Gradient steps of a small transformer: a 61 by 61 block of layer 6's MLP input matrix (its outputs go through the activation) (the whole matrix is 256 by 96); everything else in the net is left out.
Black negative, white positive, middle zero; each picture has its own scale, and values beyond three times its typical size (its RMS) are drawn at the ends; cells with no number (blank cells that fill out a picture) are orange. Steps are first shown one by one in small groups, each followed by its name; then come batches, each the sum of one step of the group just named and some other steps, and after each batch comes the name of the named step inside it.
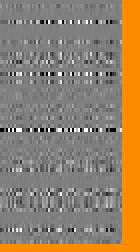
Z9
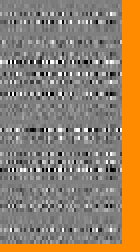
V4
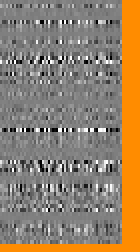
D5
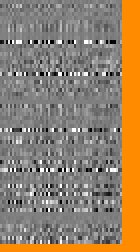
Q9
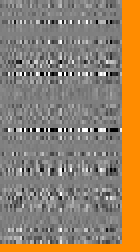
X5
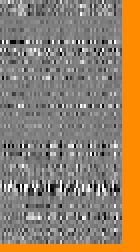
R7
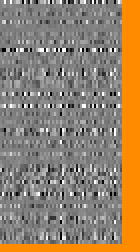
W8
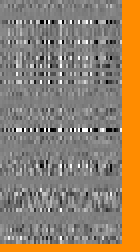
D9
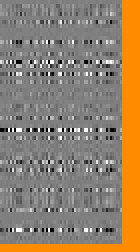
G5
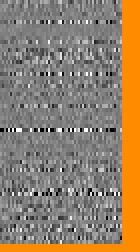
Z9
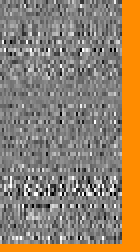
R7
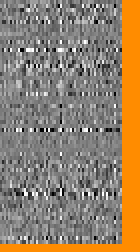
D9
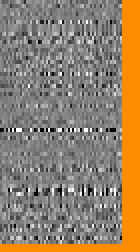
Z9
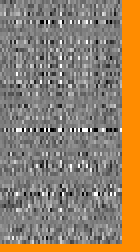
D9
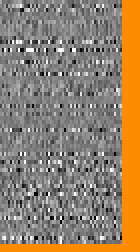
Q9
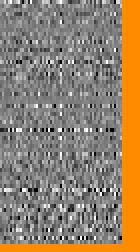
G5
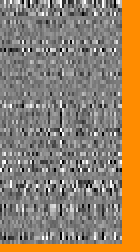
W8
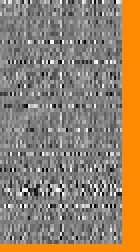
V4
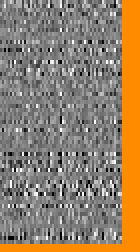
V4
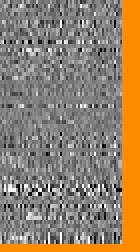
R7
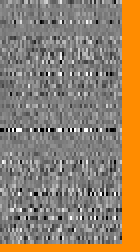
Z9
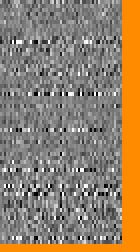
Q9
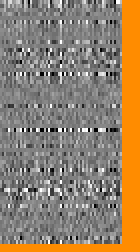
X5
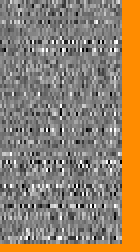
W8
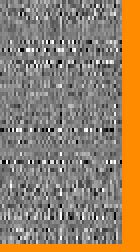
G5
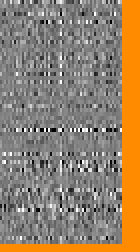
D9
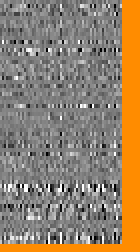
R7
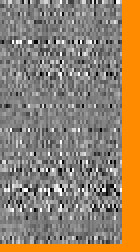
Q9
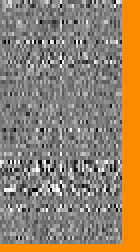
D5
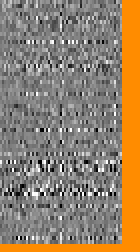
D5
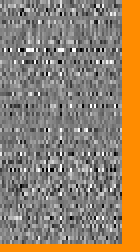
V4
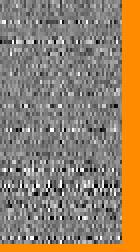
Q9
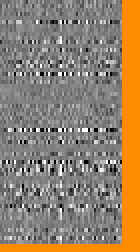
X5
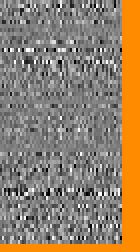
V4
